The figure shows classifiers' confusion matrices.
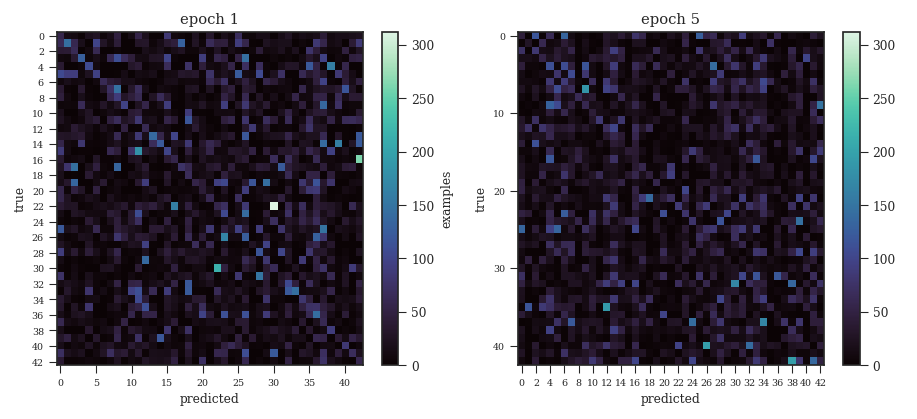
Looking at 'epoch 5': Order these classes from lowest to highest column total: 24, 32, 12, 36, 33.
36, 24, 32, 12, 33
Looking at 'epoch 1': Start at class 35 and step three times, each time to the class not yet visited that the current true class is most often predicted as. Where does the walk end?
29
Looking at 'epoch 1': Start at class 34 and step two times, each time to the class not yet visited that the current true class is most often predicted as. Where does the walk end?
18
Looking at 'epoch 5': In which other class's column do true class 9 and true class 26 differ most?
42
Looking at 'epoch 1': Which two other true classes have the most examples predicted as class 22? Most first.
30, 19
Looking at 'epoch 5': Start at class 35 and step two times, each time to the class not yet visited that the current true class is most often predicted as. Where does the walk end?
13
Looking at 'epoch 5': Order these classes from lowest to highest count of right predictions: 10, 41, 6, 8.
41, 10, 8, 6
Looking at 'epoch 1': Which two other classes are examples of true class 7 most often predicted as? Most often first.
8, 40
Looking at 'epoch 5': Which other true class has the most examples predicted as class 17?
21
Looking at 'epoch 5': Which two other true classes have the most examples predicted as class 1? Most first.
35, 12
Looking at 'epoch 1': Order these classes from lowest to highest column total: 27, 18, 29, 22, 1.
27, 1, 22, 29, 18
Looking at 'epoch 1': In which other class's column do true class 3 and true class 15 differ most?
11
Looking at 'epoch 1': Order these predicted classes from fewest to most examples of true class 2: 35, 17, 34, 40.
34, 17, 40, 35
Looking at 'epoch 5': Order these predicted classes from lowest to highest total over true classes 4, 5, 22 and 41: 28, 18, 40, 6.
18, 40, 28, 6
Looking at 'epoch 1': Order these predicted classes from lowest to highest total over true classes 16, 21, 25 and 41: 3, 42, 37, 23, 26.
3, 23, 26, 37, 42
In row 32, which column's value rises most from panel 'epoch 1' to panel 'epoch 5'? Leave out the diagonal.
30
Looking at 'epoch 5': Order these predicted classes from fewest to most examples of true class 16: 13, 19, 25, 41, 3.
3, 19, 25, 13, 41
